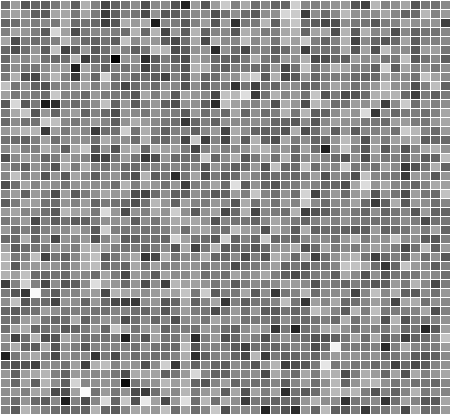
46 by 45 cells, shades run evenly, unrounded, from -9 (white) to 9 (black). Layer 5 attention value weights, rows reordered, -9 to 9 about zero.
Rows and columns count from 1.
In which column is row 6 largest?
22
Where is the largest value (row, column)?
7, 12
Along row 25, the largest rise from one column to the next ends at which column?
4
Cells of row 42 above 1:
11
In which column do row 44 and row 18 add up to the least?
9
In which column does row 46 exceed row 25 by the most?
27
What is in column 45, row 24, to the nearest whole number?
2
